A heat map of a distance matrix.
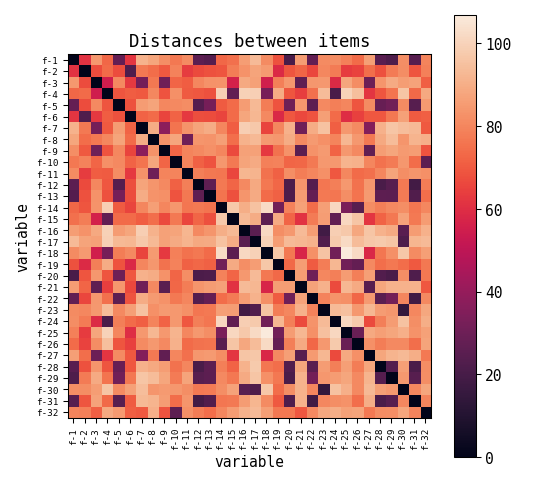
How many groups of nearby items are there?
8
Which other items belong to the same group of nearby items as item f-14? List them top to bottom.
f-19, f-25, f-26
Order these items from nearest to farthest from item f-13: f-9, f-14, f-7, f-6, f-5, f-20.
f-20, f-5, f-6, f-14, f-9, f-7
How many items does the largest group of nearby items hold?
9
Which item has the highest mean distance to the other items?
f-17
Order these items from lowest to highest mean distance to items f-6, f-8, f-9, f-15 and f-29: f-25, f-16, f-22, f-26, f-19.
f-22, f-19, f-26, f-25, f-16
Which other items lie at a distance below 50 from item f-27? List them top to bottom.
f-3, f-7, f-9, f-21
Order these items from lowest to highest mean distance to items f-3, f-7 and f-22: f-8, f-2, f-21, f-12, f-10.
f-21, f-12, f-2, f-10, f-8
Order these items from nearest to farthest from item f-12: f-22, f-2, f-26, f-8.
f-22, f-2, f-26, f-8
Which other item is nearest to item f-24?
f-4
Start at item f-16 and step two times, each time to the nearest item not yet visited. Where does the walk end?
f-30
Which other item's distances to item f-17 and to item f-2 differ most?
f-6
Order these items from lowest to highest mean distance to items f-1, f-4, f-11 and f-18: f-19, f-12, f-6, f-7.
f-12, f-6, f-7, f-19
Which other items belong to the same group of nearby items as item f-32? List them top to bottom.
f-10
